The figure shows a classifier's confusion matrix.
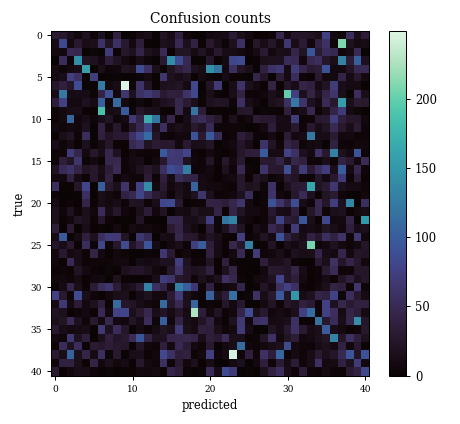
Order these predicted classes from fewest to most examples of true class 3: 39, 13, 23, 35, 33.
13, 35, 33, 23, 39
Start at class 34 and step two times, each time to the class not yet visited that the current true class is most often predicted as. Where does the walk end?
14
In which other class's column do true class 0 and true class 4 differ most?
20
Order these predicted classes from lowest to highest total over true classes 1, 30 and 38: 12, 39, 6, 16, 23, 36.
36, 39, 12, 6, 16, 23
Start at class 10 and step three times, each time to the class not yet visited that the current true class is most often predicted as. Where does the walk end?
18
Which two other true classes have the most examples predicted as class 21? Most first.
4, 6
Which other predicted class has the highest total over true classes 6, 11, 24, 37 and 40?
9
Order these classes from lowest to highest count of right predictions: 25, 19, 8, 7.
19, 7, 8, 25
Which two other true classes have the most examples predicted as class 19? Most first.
25, 10
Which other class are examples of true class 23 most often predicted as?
31
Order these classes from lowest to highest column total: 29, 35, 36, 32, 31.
32, 29, 35, 36, 31
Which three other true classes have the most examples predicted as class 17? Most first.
16, 30, 14
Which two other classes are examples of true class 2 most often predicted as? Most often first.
33, 7
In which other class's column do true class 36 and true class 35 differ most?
11
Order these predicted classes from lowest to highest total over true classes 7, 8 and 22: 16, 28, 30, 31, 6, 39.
28, 39, 16, 6, 31, 30
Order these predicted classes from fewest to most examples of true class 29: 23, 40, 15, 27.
27, 40, 23, 15
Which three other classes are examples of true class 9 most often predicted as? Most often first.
6, 18, 37
